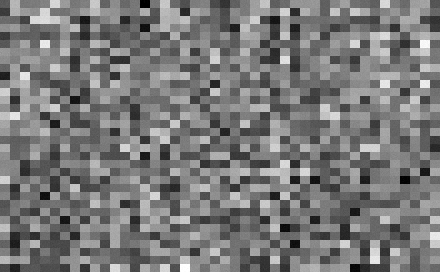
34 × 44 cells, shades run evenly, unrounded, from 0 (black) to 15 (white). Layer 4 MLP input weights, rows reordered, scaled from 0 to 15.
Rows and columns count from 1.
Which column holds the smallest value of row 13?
8
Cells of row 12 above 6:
34
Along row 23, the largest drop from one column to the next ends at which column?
30
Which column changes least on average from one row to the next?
14
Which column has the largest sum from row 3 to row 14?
39
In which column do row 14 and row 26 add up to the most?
27
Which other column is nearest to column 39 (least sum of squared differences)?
42
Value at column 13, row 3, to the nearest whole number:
2
